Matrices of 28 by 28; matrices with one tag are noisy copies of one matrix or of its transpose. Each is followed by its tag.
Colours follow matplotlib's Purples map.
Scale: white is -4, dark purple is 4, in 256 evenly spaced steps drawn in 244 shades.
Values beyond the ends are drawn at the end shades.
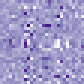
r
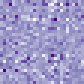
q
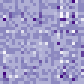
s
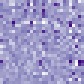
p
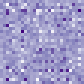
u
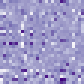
p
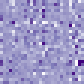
p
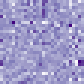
p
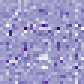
r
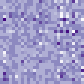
s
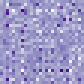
u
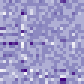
p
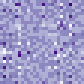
q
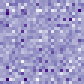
u
